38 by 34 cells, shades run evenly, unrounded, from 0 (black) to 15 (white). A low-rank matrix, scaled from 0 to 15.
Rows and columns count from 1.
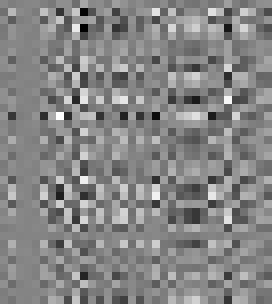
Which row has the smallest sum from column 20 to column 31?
13
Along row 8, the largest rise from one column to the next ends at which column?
11
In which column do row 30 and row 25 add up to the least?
8
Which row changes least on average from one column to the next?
30
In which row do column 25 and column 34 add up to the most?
15
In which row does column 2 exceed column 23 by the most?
25
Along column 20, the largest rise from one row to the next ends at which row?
24
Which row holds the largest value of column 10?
4
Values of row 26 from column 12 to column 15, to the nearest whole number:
10 6 7 10
